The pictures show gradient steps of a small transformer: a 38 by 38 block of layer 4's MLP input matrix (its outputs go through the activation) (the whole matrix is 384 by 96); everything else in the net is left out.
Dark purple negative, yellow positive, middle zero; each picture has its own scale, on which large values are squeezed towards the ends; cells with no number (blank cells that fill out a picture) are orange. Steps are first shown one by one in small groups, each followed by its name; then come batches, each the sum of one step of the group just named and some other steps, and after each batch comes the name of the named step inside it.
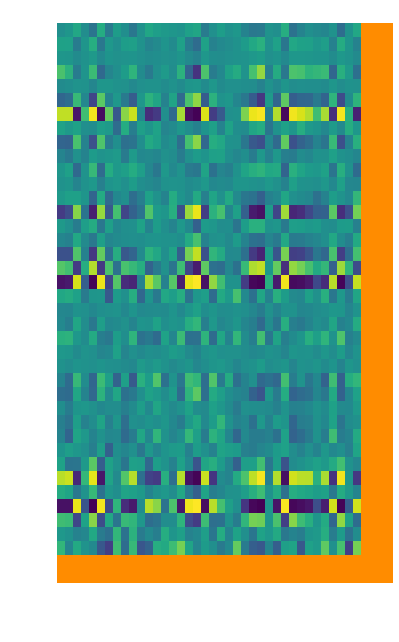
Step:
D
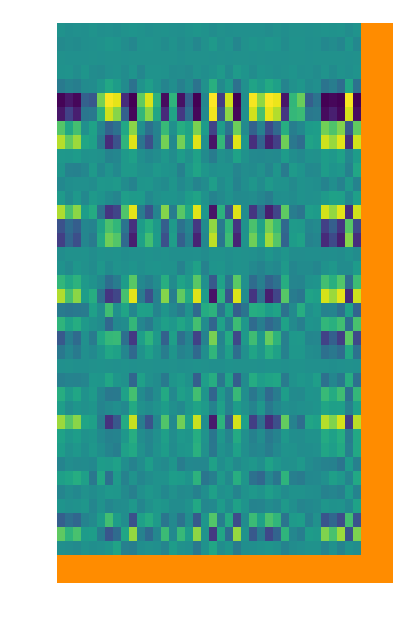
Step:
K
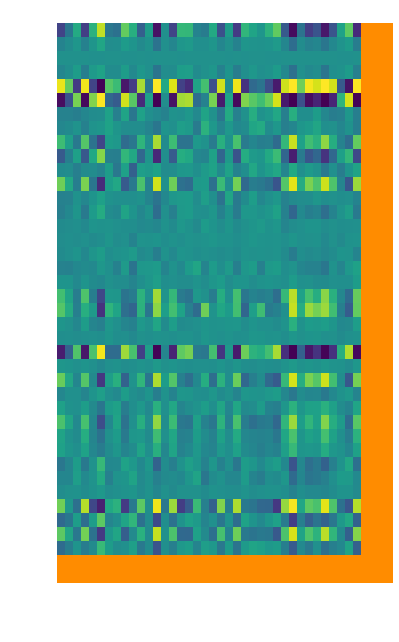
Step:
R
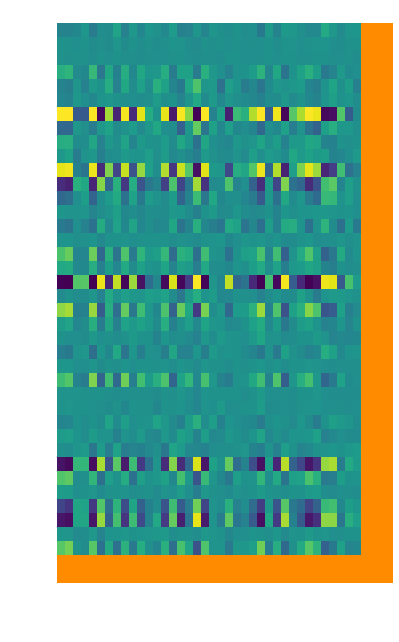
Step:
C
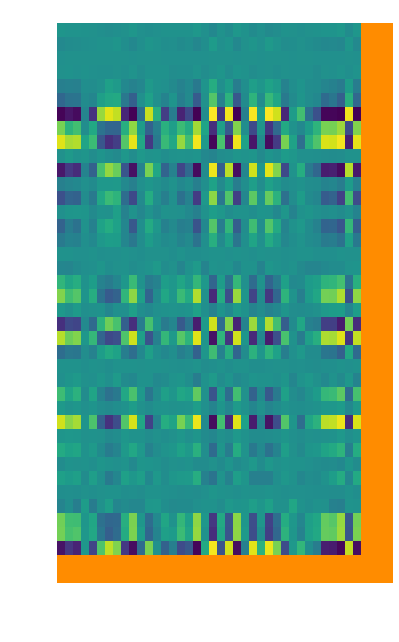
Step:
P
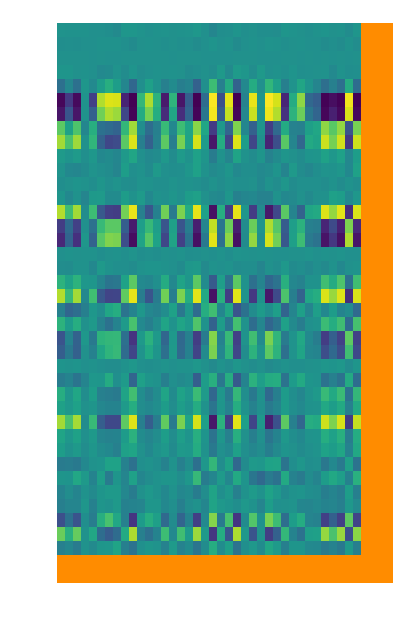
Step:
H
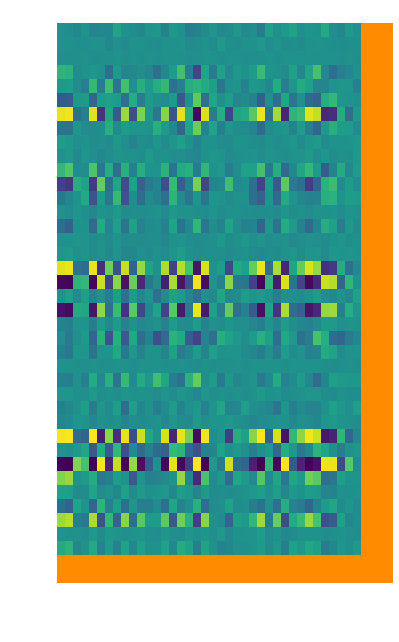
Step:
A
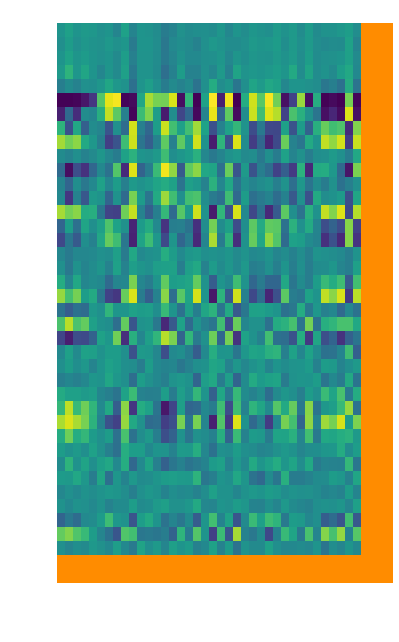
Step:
K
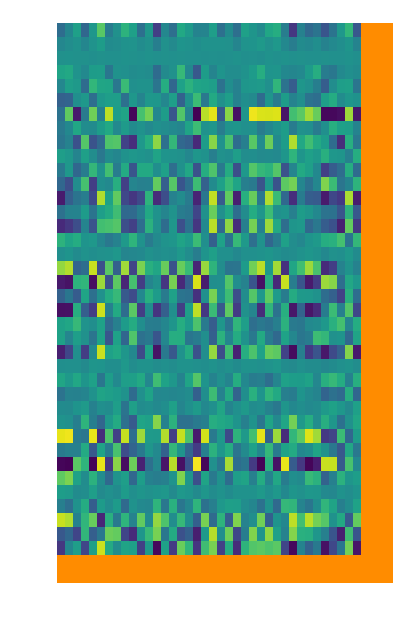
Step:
A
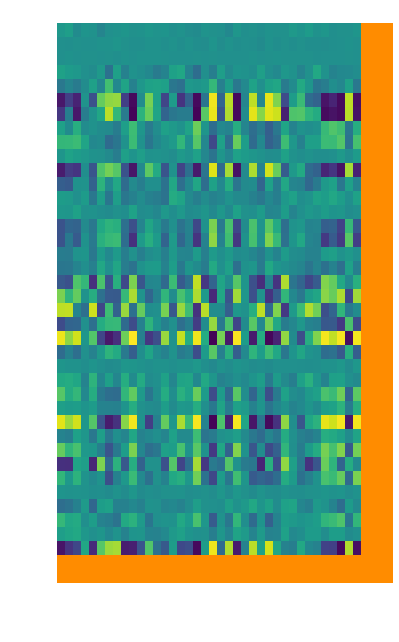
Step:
P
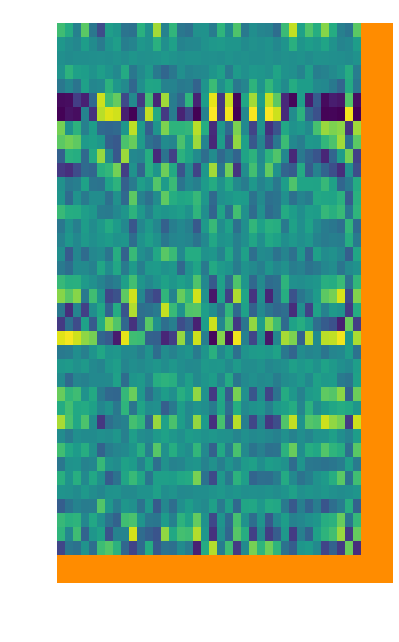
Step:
P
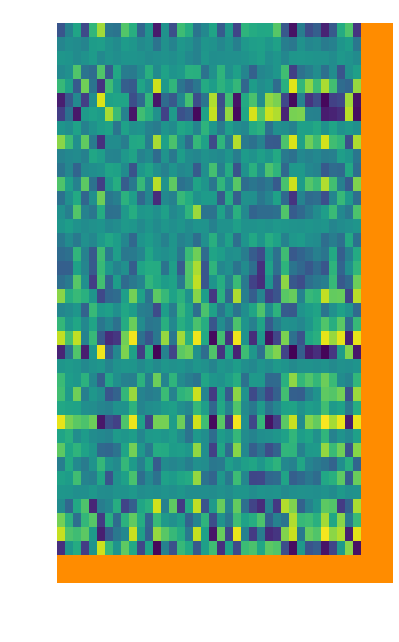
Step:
R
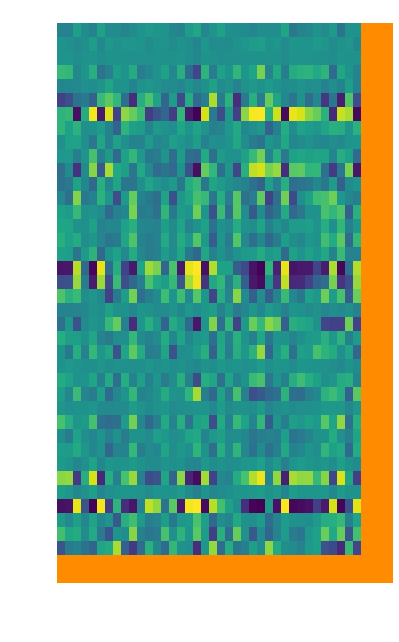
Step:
D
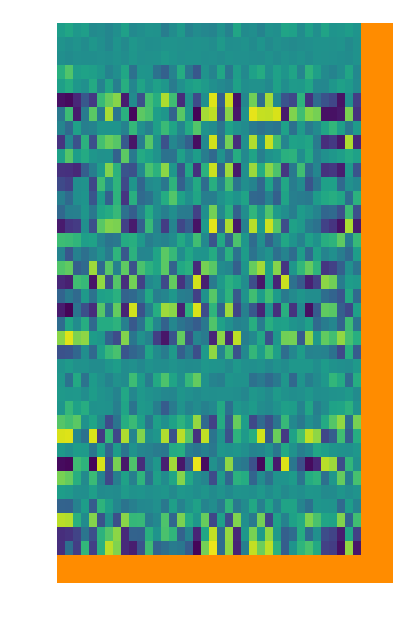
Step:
A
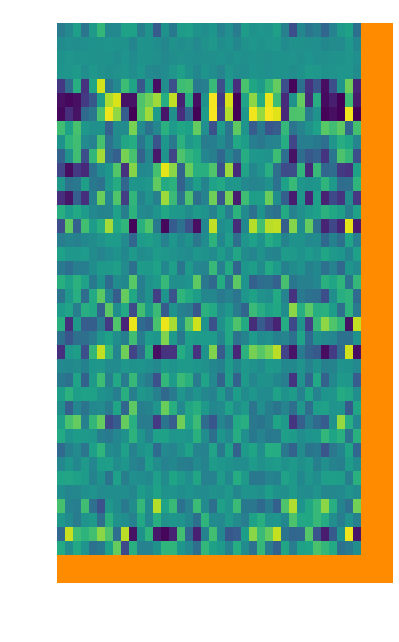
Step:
K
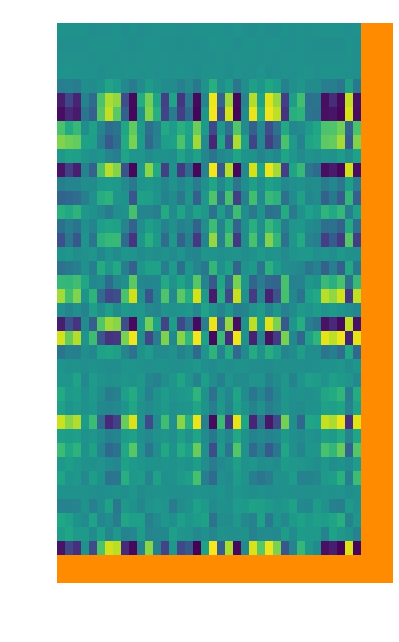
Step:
P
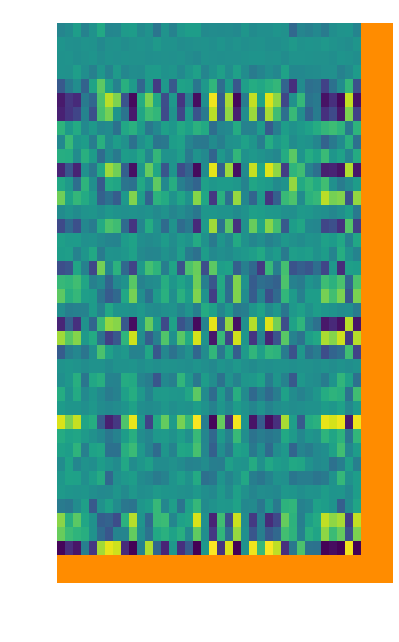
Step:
P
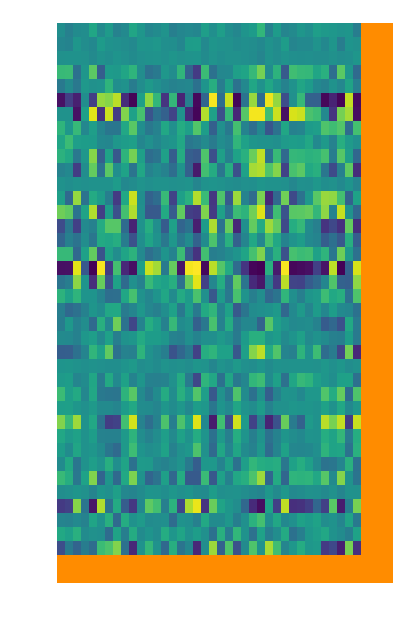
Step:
H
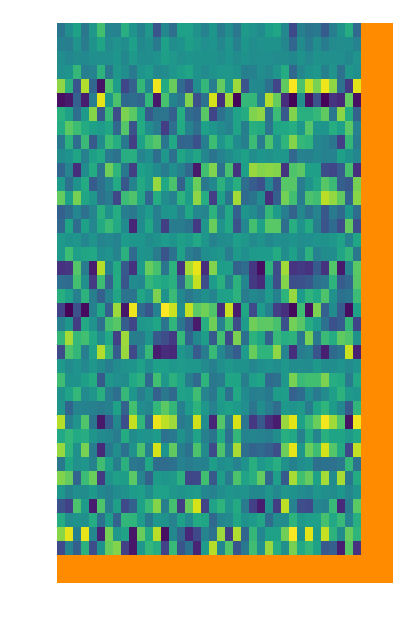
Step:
R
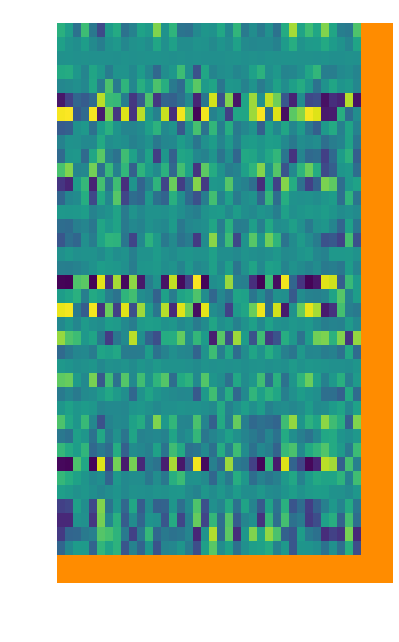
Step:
C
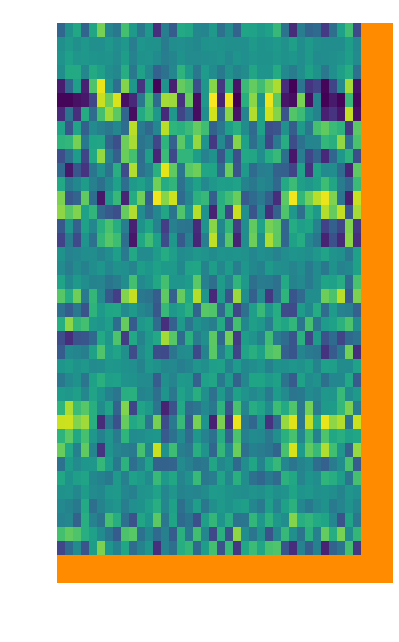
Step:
H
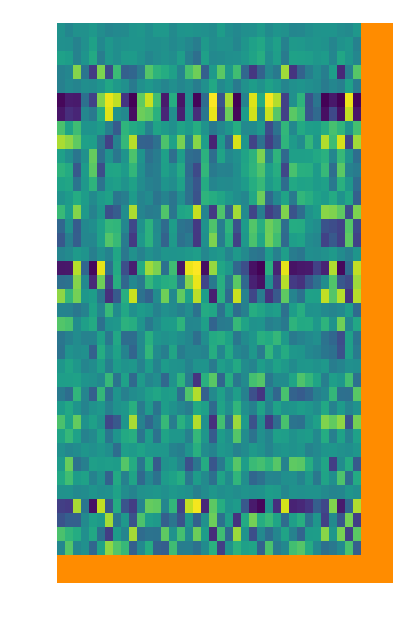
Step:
K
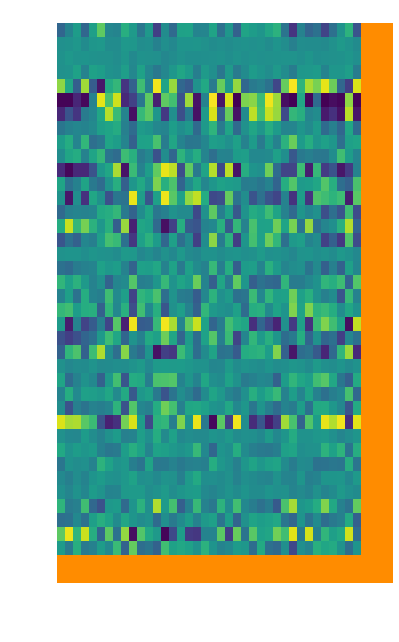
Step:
R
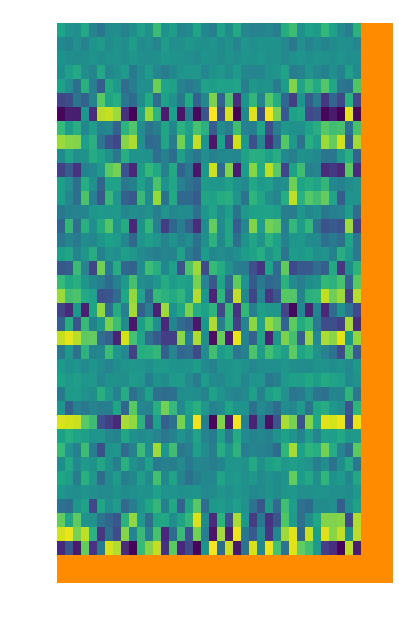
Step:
P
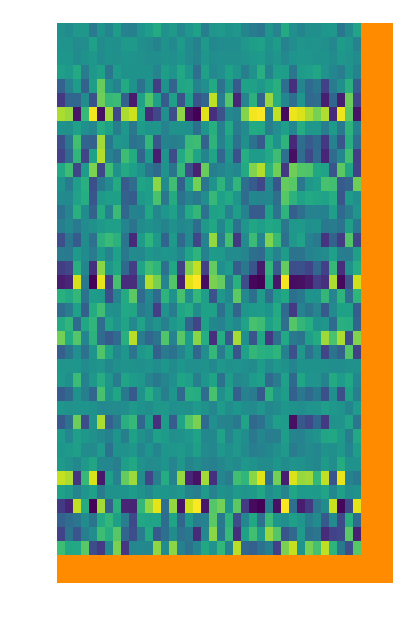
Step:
D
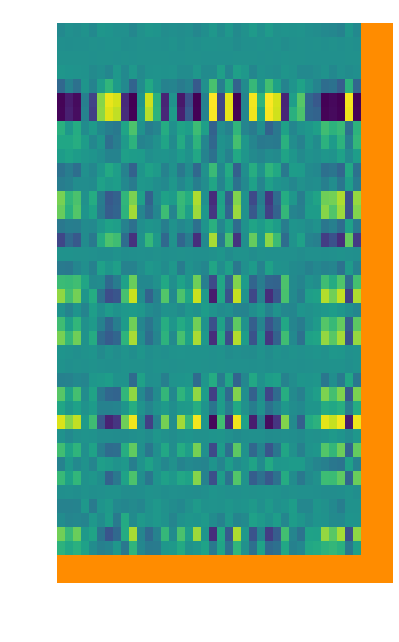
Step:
K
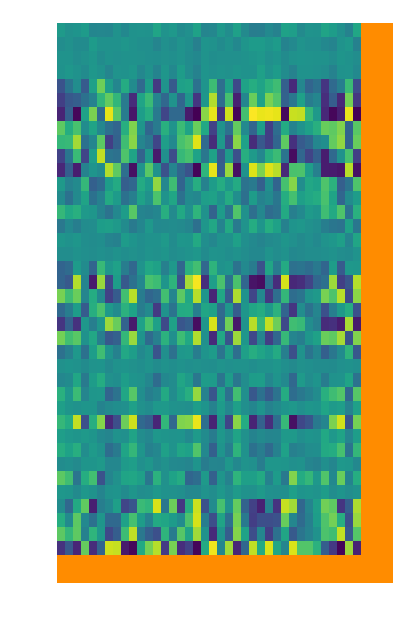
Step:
P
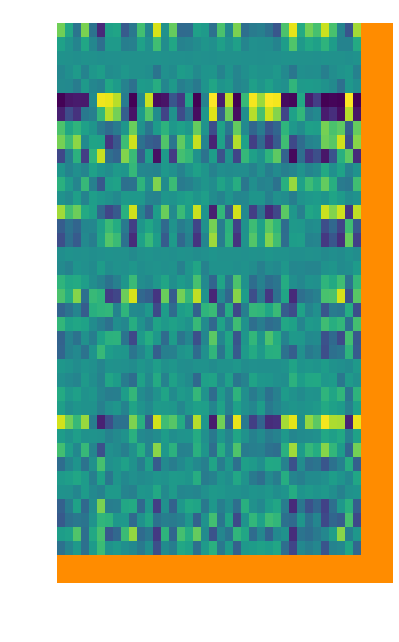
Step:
K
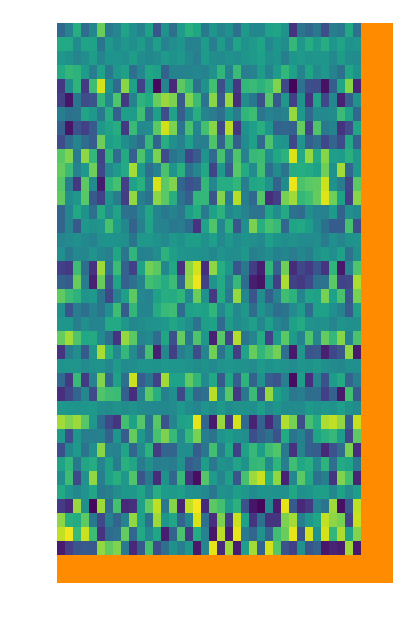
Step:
D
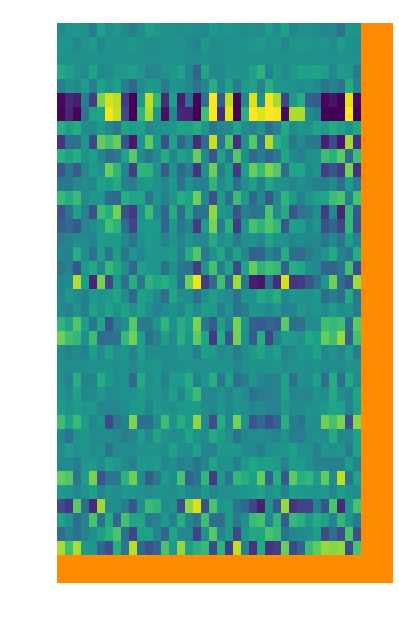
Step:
D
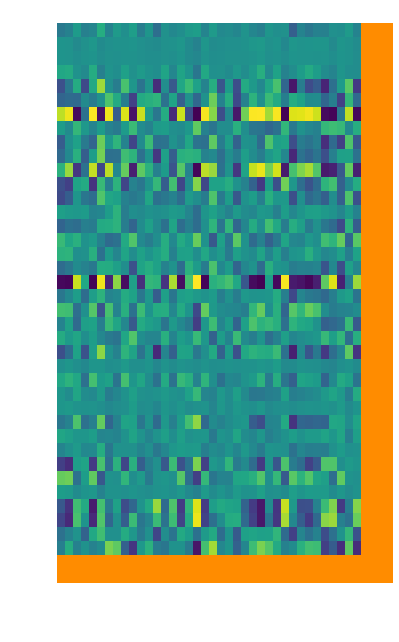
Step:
C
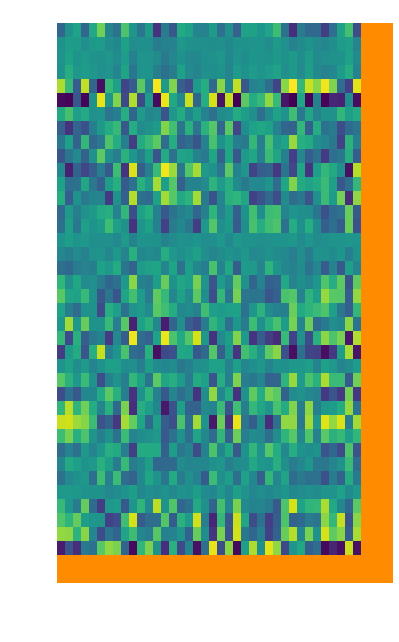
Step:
R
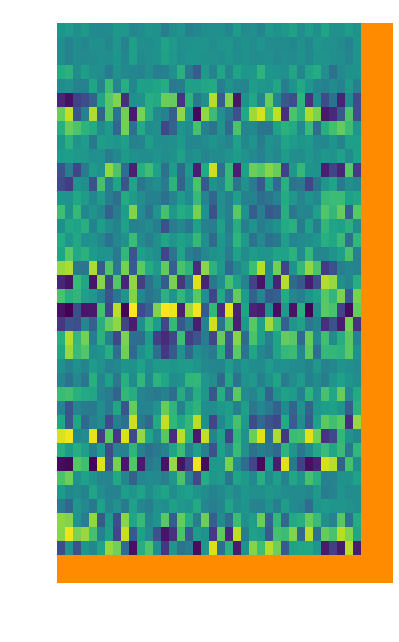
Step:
A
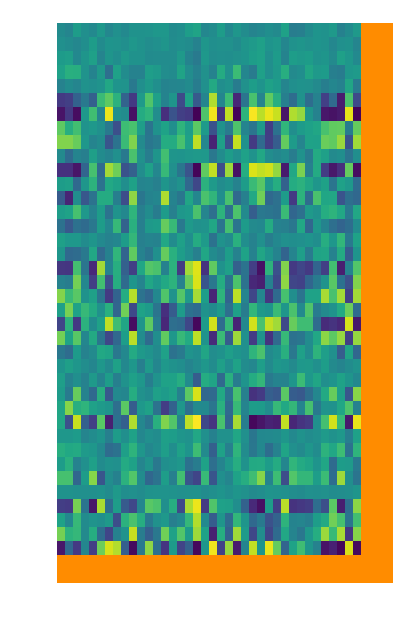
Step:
P
